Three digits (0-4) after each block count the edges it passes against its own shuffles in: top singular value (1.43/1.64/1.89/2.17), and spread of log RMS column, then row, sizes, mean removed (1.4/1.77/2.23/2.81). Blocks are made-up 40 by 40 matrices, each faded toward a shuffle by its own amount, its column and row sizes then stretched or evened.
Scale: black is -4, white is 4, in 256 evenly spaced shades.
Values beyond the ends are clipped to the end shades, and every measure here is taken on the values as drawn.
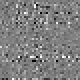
1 3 3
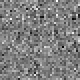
0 1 1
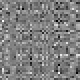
4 3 1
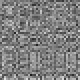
3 0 1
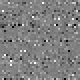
0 0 2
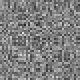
3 0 1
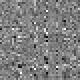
1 3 1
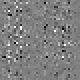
1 3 2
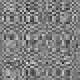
4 3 2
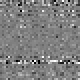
1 1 4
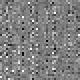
2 3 1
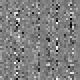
0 4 0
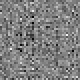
2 2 1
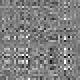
4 3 3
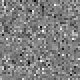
0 0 1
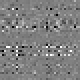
3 1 4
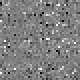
0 2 3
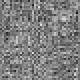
3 3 0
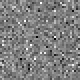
1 0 1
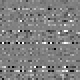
3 0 4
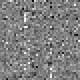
0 2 0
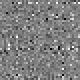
1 0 2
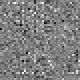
1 1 1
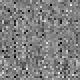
2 1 1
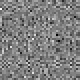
3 0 1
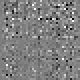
1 3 2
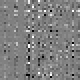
2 4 2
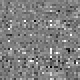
2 1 3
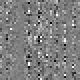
1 4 0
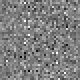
0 2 0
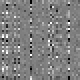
4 4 0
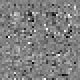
1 2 2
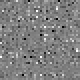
0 0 2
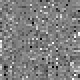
2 2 0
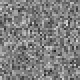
2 0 0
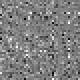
0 3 1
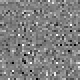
0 0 3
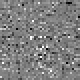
2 0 1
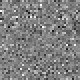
0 0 2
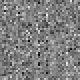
1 2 0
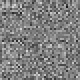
2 0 1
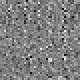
2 2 0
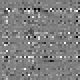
3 2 4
